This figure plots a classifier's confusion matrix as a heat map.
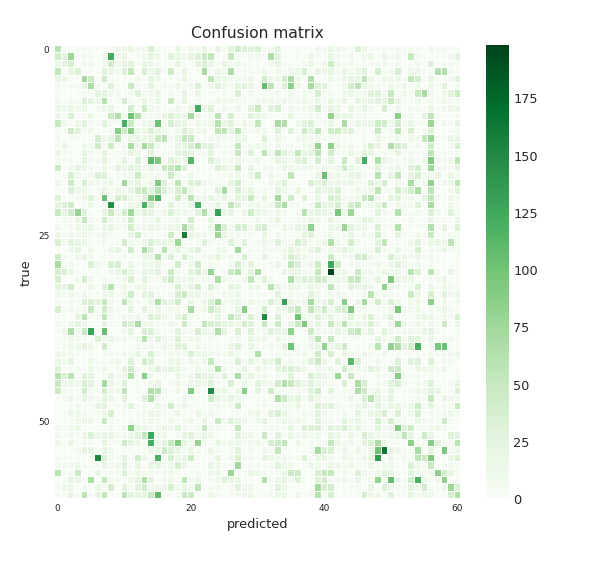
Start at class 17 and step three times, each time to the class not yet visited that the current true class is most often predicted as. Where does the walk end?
49
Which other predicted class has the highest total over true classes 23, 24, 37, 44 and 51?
11
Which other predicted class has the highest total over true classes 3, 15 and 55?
48
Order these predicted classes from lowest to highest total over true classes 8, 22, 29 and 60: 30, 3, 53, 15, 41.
53, 30, 3, 15, 41
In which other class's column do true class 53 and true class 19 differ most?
14
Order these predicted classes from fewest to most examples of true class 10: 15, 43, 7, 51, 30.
7, 51, 30, 43, 15
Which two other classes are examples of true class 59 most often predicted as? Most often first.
39, 21
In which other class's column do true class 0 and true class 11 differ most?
9
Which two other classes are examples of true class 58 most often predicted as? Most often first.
54, 50
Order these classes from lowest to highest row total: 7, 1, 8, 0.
0, 7, 8, 1
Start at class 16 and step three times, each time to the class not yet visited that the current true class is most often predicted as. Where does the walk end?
13
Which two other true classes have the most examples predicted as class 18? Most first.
53, 26
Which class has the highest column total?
56
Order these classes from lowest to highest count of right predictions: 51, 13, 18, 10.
18, 13, 51, 10
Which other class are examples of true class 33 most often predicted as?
47
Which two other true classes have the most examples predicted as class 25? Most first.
19, 11
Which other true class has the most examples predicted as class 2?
1
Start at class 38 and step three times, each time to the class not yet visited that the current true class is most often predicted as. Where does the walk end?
50
